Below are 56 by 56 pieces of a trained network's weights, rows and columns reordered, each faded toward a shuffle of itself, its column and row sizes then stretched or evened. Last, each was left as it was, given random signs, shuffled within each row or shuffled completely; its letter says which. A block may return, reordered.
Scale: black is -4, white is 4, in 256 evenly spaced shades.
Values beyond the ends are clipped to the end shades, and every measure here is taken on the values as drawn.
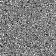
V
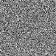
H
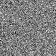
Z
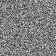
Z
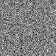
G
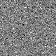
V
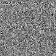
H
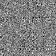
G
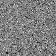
Z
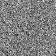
H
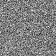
Z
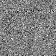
V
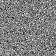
Z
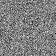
Z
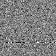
V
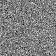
Z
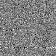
V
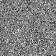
V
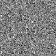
G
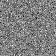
Z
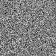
Z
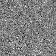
Z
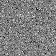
Z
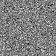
V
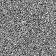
Z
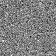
Z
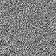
G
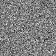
V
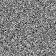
Z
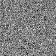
H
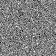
Z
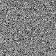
H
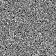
Z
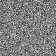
Z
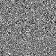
G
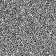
Z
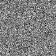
H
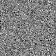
H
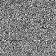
V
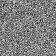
Z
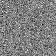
Z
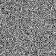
G
